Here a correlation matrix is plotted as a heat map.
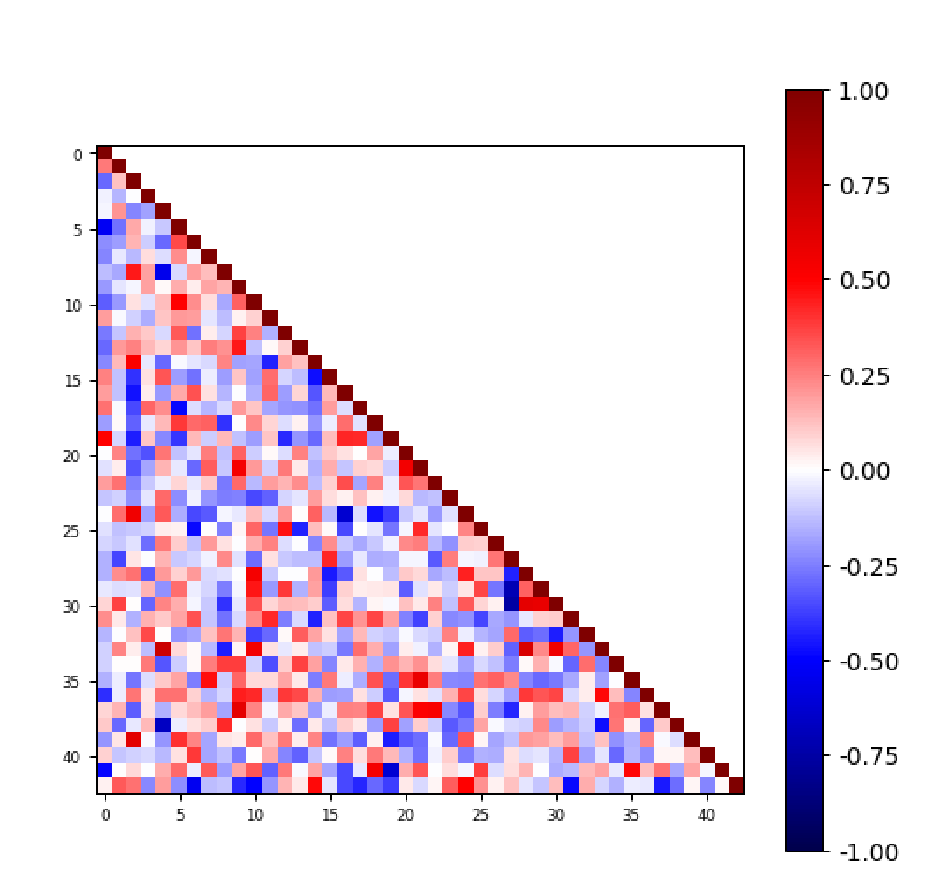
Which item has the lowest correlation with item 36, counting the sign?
0
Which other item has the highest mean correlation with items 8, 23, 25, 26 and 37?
21
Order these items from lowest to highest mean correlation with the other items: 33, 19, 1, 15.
19, 15, 1, 33
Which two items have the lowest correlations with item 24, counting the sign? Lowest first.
16, 18
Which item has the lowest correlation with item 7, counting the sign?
24
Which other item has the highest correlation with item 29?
30
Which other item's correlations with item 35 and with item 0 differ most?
41
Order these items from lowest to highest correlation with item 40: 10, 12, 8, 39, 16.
12, 8, 10, 39, 16
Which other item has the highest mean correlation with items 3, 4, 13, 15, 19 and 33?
17
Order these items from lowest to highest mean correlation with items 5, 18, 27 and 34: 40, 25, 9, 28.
28, 25, 40, 9
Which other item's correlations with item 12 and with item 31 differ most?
25
